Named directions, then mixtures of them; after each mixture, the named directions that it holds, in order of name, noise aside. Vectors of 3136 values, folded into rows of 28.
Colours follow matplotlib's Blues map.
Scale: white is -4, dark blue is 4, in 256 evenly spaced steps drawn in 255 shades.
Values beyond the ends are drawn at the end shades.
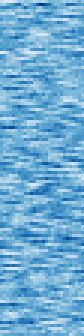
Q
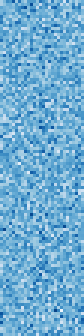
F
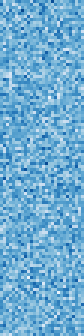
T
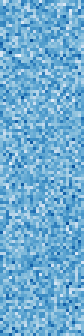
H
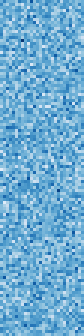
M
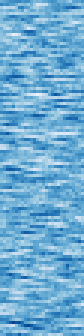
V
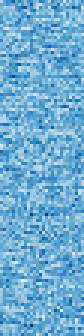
F, V.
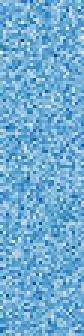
H, M.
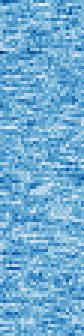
H, M, Q.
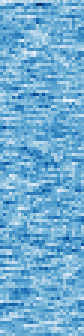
M, Q, V.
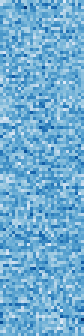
F, Q.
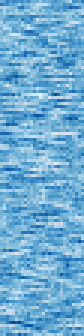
V.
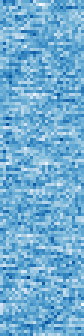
Q, T, V.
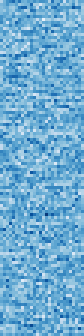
F, V.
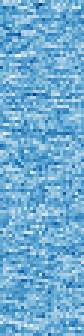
F, H, V.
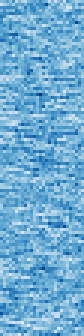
F, V.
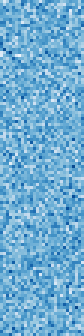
H.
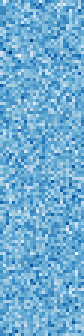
H.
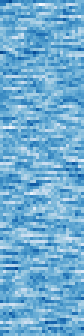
Q.
